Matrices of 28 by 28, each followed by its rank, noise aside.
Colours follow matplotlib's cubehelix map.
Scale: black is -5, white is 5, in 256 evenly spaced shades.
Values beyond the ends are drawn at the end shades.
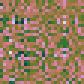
six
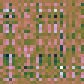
two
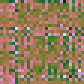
three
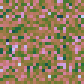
six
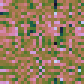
five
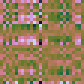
two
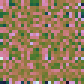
three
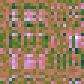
two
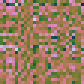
five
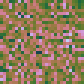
five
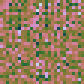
five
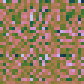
four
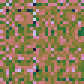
three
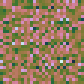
six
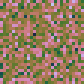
six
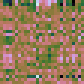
two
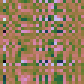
two
